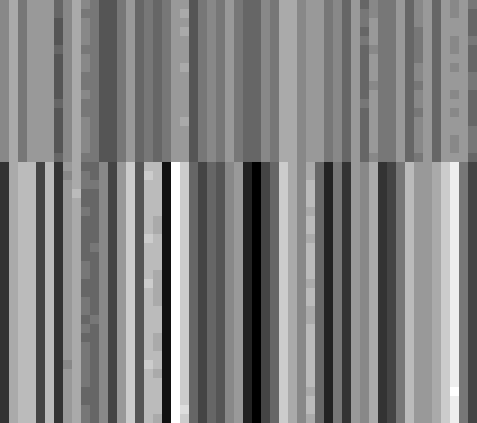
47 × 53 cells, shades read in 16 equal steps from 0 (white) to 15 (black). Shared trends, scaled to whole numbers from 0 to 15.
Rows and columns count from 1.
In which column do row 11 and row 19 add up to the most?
29
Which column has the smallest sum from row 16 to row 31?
20
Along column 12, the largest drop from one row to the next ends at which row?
19
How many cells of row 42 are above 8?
21
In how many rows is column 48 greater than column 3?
29
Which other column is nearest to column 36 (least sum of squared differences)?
24
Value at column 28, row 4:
9
